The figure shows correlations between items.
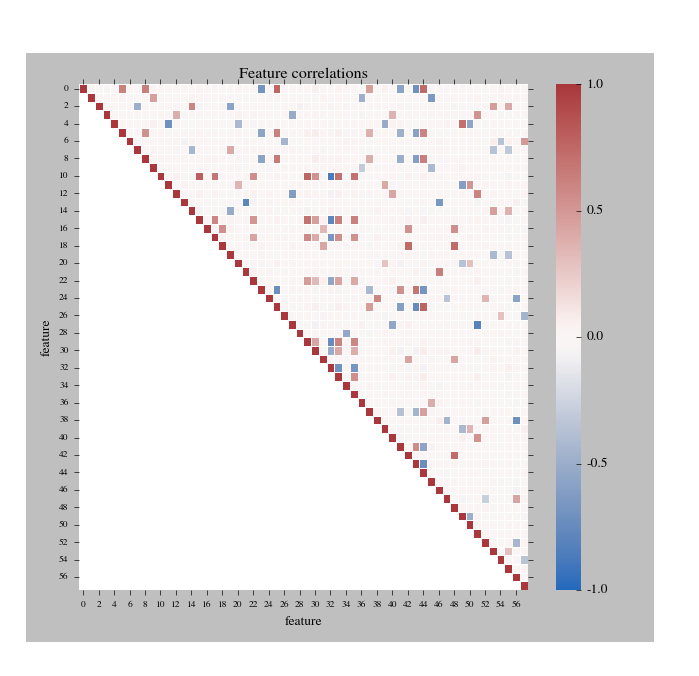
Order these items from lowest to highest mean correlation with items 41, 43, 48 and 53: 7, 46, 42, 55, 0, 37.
0, 37, 7, 46, 55, 42
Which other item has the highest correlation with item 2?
14
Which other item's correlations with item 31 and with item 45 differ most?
1
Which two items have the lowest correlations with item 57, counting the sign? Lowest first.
26, 54
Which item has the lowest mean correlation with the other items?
32
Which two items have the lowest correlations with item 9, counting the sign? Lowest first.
45, 36
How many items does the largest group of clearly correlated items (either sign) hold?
9
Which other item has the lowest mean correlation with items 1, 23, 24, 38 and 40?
56
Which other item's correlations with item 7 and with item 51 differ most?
27
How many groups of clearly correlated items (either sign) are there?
11
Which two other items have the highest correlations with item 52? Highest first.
38, 24
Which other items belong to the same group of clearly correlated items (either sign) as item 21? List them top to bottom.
13, 46
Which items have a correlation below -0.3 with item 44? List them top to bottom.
23, 41, 43
